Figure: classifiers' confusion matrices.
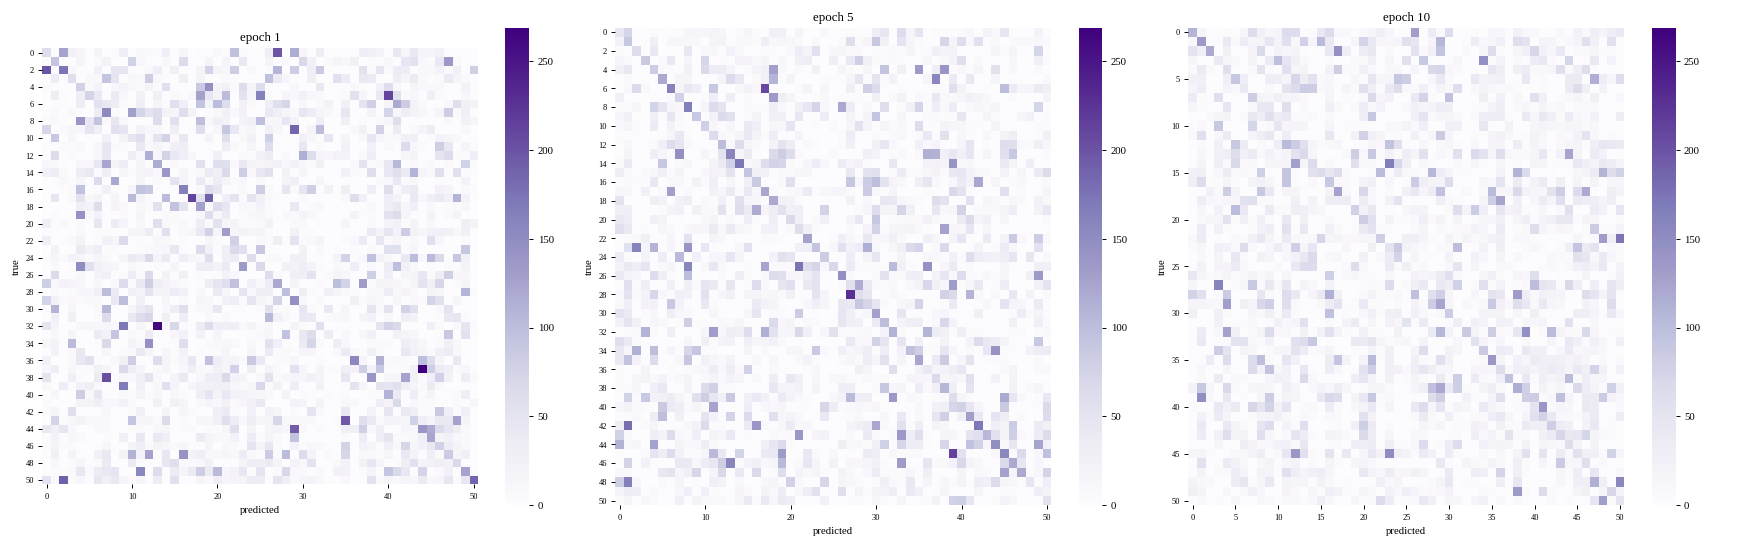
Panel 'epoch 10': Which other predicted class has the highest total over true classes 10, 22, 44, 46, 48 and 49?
50
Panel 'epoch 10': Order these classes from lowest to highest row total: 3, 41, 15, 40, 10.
10, 41, 3, 40, 15
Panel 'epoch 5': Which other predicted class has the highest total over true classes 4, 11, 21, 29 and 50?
38
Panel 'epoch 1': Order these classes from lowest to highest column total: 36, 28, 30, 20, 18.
36, 28, 30, 20, 18
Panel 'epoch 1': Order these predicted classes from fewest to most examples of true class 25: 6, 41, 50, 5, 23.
50, 6, 5, 41, 23
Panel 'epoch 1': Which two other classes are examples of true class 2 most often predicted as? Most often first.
0, 27
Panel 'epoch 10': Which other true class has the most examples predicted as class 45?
23
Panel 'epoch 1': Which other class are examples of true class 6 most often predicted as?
41
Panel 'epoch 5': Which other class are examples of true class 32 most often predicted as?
11
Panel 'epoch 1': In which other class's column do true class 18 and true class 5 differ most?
40
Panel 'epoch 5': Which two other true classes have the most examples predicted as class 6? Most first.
17, 29
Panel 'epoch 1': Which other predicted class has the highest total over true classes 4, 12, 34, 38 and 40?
7
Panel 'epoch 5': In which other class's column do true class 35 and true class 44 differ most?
49
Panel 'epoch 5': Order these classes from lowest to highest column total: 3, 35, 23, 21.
3, 23, 21, 35
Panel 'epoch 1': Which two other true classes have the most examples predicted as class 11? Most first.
49, 16
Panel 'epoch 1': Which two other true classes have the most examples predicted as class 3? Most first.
34, 42
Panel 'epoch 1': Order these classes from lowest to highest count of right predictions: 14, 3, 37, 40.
3, 37, 40, 14
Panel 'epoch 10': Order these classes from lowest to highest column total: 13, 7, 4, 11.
7, 13, 4, 11
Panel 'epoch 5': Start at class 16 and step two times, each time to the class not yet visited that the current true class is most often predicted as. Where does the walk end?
1
